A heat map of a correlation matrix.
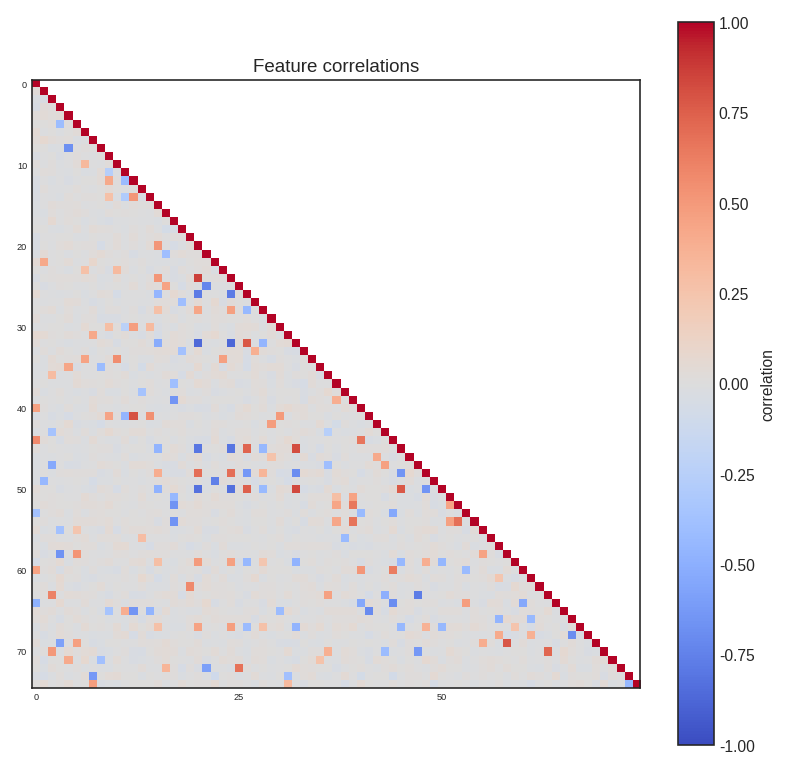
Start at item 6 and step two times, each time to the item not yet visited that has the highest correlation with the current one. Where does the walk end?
10
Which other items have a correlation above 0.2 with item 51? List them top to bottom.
37, 39, 52, 54
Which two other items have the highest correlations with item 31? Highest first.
7, 74
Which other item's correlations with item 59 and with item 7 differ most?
73
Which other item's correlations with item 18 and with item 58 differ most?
69
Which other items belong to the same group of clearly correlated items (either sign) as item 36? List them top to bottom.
2, 43, 47, 63, 70
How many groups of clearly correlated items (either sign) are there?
16
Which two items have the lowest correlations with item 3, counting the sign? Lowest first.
58, 69
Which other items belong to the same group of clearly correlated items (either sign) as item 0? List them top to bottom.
40, 44, 53, 60, 64
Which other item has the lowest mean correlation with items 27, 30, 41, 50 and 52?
65
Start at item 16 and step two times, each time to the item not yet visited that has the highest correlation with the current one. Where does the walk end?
72
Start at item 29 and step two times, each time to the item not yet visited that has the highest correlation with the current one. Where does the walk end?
46
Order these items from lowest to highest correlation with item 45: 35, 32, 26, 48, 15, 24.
24, 48, 15, 35, 26, 32
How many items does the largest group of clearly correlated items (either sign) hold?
11
